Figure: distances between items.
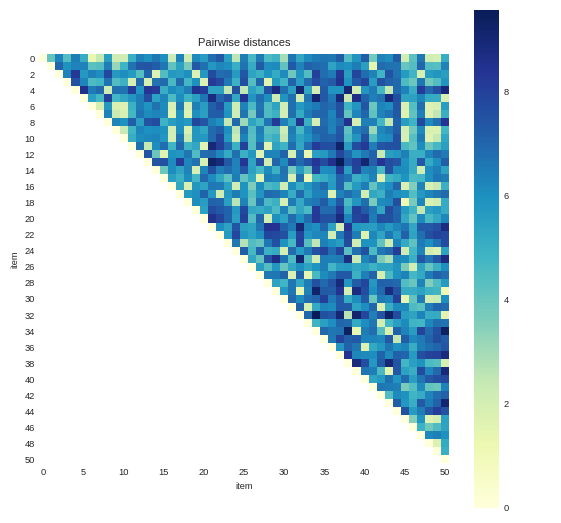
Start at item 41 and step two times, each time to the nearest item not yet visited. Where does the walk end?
9
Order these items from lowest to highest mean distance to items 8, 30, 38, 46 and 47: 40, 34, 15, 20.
15, 20, 34, 40
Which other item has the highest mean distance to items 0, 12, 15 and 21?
13
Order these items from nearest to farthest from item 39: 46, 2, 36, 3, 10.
46, 10, 36, 3, 2
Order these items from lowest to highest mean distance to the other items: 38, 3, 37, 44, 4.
3, 38, 4, 44, 37
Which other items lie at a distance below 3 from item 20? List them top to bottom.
3, 11, 13, 28
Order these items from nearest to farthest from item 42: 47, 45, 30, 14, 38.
14, 47, 45, 30, 38
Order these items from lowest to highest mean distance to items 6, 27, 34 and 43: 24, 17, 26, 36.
26, 24, 17, 36
